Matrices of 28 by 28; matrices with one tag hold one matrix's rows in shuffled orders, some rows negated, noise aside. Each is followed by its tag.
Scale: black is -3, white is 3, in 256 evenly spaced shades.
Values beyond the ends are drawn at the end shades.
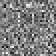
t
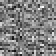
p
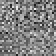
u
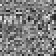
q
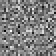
t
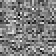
p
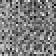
u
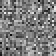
q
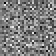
t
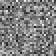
u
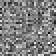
q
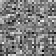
p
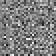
t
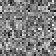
q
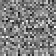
t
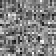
p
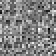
q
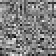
p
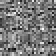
p
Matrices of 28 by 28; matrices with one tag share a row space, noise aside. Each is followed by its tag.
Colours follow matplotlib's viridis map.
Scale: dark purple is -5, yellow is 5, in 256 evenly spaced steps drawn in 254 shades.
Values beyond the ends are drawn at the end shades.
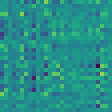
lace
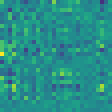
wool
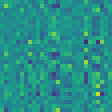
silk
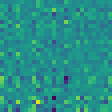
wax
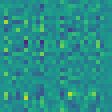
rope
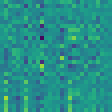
rope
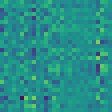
lace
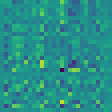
rope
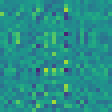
wax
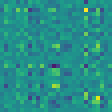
silk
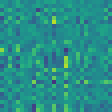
wax
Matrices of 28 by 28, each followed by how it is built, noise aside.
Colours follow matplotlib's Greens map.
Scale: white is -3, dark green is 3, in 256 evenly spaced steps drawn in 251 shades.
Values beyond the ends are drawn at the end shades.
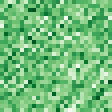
Hankel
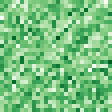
Hankel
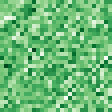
Hankel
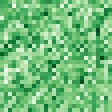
Hankel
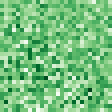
lower triangular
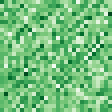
Hankel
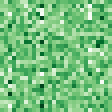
uneven columns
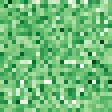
uneven rows
